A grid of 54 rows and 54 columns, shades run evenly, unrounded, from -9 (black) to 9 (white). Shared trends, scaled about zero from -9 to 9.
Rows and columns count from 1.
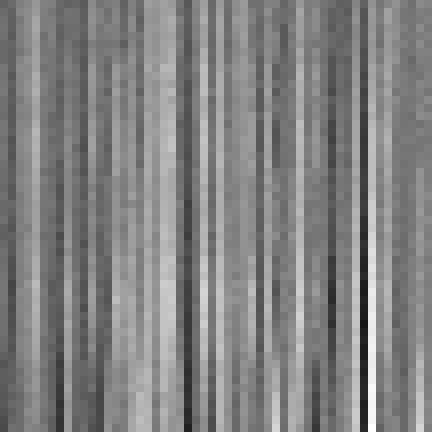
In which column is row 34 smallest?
46
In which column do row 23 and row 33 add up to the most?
47
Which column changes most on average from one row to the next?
35
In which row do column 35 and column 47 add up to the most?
54
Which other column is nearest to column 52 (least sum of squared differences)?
41
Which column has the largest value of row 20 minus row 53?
40
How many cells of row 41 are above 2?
15
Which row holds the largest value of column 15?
38
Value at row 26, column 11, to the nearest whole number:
-2
